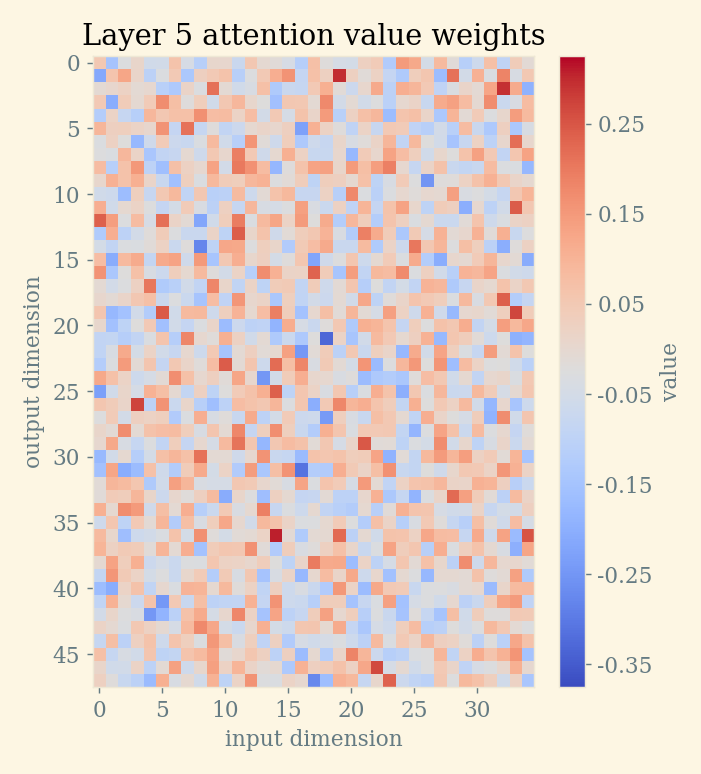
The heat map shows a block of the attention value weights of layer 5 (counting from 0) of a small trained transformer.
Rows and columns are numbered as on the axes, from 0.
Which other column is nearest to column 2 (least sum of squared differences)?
3
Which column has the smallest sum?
16
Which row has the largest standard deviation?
31
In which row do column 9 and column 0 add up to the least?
25
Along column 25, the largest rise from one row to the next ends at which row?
34
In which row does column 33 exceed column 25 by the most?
19
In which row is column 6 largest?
24
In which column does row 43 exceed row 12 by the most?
8
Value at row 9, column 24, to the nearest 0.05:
0.05
